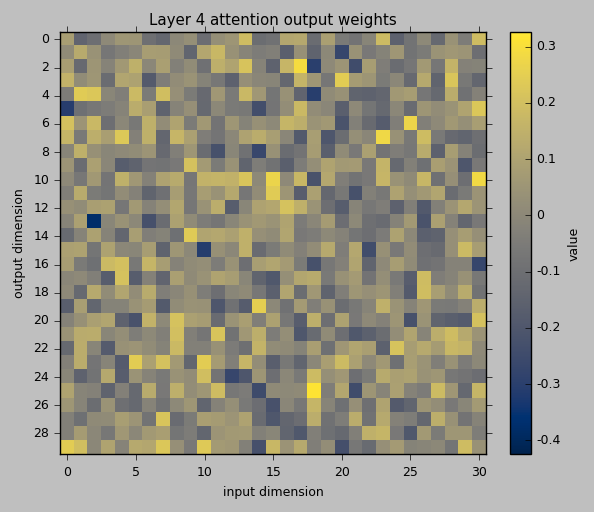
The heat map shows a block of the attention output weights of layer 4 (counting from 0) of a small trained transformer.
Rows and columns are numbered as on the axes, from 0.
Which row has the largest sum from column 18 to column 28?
22
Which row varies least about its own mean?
26
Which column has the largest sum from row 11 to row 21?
8
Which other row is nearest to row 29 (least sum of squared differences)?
1
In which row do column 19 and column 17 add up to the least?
7
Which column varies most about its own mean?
18
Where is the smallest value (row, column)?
13, 2
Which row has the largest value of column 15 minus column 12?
12
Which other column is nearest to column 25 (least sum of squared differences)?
19
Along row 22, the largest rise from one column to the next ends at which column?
24
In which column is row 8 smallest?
14
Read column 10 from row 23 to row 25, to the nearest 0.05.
0.25 0.2 0.05
